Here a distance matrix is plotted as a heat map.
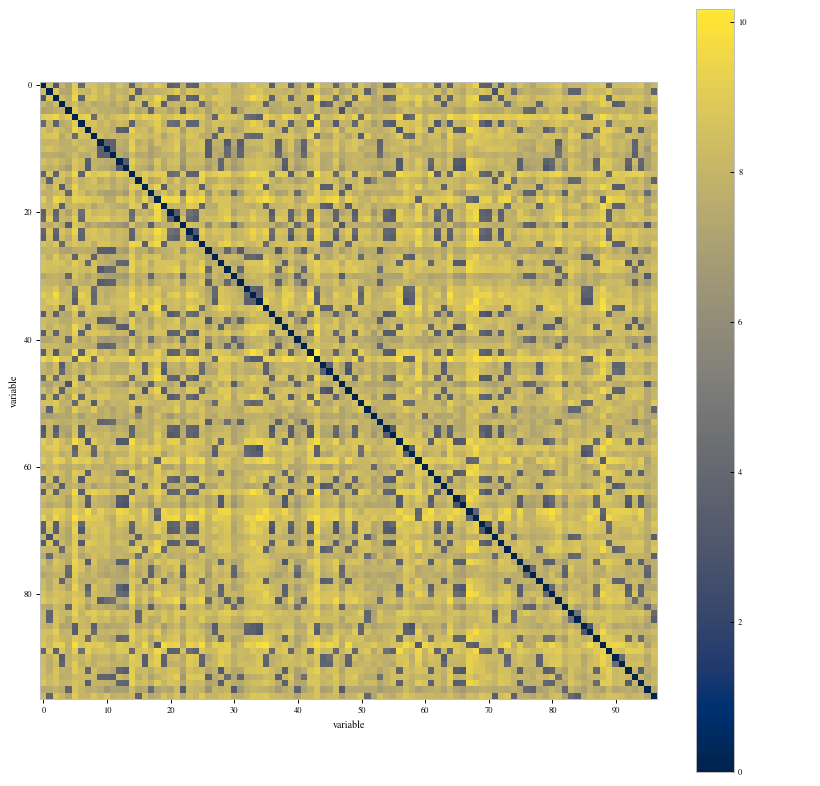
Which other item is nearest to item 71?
1
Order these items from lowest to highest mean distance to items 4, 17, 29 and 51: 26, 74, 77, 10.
77, 26, 10, 74
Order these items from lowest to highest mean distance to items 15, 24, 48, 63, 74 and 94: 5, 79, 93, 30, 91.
91, 79, 30, 93, 5
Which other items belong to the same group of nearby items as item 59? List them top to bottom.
18, 67, 68, 88
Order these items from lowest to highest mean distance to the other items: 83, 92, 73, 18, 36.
36, 92, 73, 83, 18
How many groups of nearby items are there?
9
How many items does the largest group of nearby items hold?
21
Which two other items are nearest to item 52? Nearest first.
60, 15
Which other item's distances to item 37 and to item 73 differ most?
81
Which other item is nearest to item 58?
85
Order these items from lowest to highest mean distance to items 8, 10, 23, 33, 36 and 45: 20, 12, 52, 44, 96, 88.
20, 44, 52, 12, 96, 88
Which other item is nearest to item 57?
34
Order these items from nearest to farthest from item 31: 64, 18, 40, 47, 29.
29, 40, 47, 18, 64
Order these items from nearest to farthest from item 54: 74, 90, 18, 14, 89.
14, 89, 74, 90, 18
